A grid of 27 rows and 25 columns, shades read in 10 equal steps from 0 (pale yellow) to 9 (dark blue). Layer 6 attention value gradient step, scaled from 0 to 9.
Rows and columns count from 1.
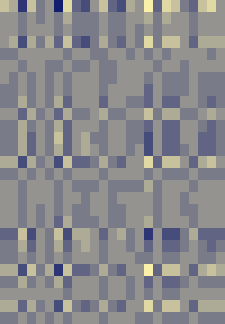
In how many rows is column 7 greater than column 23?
13
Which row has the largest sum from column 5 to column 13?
1
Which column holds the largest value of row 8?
17
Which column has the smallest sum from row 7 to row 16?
7
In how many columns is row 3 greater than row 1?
13
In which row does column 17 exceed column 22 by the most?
20
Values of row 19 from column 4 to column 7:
4 5 4 6
